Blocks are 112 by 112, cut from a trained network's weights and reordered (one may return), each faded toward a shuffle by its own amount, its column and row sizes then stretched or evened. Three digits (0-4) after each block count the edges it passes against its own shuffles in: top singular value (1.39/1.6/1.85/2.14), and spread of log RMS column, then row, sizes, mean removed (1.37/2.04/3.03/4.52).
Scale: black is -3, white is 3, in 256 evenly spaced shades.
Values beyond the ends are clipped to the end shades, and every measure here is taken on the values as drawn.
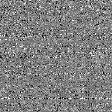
1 1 3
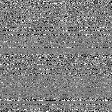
0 0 4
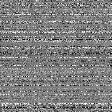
4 1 4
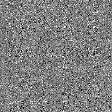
0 2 2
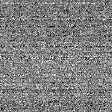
2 2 2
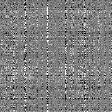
4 4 2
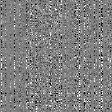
1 4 2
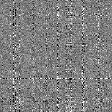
3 3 2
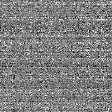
3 2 2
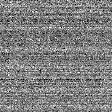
4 1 2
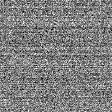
3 2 0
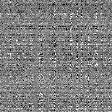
4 3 2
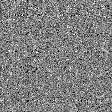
0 0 1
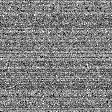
4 0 1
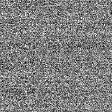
0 2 1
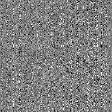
1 3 1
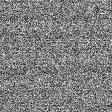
0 0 0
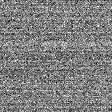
2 0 1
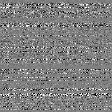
1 2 4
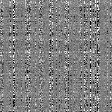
3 4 1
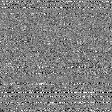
2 0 3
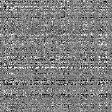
4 3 3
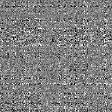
0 3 3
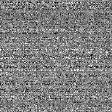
2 2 3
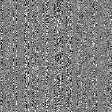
0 4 0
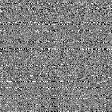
4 1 3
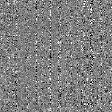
2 3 1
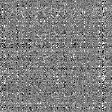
2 3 2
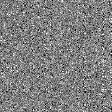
0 2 1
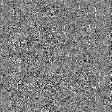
0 3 2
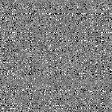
2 2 3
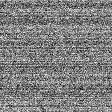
4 0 0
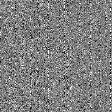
0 3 0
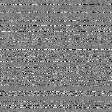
2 0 4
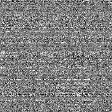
2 1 3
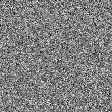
3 0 0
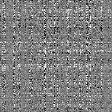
3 4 2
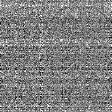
4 3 1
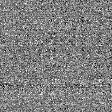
0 1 2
